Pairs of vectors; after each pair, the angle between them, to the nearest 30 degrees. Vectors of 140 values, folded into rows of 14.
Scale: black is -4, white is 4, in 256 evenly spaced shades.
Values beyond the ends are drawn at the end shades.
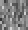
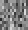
30 degrees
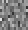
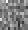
60 degrees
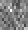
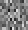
90 degrees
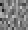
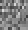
120 degrees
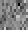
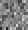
60 degrees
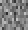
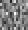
150 degrees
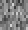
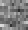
120 degrees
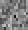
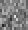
150 degrees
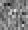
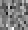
90 degrees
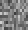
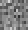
120 degrees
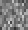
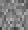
30 degrees
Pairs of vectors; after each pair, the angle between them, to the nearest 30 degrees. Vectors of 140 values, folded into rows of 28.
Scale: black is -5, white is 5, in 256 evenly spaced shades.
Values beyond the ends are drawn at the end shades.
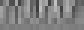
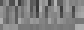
30 degrees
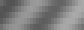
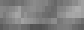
60 degrees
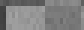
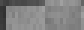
30 degrees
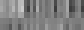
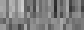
30 degrees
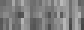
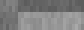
90 degrees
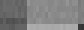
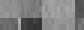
90 degrees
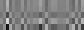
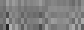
30 degrees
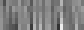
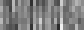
30 degrees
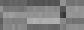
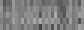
60 degrees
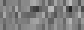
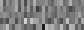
60 degrees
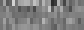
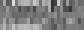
30 degrees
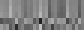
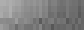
60 degrees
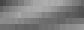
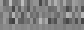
90 degrees
